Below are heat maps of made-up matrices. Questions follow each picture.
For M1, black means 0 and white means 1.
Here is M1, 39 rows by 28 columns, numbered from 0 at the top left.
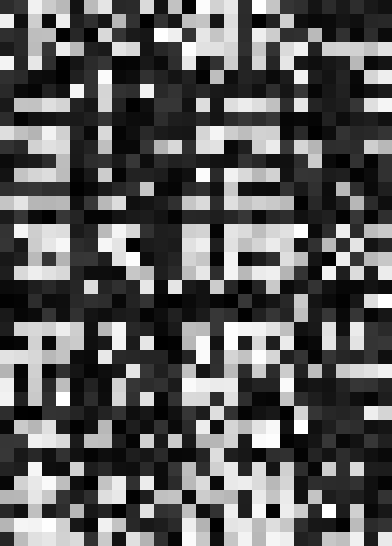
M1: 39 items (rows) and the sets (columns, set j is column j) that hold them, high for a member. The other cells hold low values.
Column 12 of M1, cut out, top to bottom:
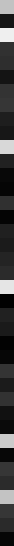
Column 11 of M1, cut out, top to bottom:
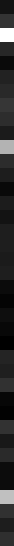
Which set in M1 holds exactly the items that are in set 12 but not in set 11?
6
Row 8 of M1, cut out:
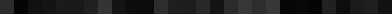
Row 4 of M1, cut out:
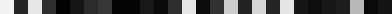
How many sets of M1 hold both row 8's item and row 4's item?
0
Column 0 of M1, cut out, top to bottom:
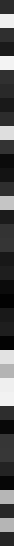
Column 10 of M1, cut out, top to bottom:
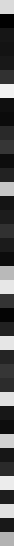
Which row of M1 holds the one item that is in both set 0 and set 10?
28
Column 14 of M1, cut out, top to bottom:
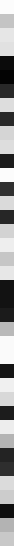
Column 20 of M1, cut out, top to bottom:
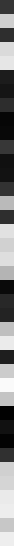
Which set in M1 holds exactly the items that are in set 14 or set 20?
2
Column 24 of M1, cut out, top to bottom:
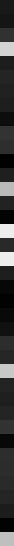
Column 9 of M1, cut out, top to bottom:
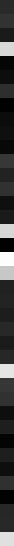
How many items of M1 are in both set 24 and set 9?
5
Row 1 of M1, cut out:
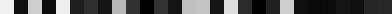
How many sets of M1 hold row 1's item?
8
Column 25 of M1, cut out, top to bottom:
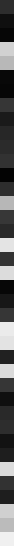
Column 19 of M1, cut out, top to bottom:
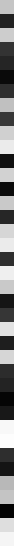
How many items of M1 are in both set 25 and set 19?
6
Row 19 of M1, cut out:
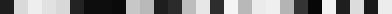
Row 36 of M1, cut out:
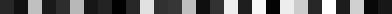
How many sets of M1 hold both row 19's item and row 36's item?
8
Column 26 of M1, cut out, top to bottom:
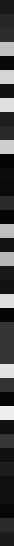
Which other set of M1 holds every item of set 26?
27
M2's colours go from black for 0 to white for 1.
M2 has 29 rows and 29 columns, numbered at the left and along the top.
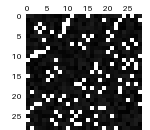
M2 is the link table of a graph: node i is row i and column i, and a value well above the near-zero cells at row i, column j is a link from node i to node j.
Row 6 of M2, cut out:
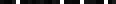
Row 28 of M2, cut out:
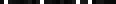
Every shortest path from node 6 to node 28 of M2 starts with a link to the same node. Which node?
node 4
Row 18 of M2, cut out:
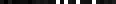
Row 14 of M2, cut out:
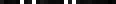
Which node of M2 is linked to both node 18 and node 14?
node 16
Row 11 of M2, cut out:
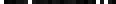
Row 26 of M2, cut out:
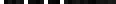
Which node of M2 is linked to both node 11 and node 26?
node 0
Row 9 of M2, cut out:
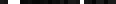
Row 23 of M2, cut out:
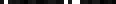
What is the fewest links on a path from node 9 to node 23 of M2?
4
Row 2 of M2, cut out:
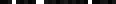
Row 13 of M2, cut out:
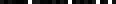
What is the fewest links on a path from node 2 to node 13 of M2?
6
